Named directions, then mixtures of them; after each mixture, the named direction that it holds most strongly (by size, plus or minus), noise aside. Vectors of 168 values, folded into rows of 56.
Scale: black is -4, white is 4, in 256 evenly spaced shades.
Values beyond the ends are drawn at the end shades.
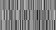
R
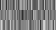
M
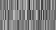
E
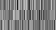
E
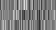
R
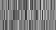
E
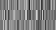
E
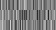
R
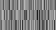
R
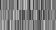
E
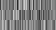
E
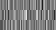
R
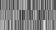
M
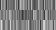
M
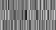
E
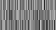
R
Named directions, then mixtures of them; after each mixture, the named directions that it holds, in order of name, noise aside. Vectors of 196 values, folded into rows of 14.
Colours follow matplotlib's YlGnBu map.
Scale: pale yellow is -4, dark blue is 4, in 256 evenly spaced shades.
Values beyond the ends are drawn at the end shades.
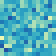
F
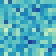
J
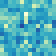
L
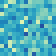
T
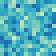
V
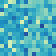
T.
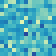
T.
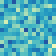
J, T.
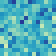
T, V.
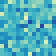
L, T.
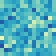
F.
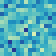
T, V.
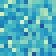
T.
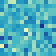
F, T.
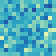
F, J.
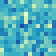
J, L.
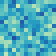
V.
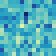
L.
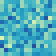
F.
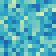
V.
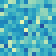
T.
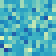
F.
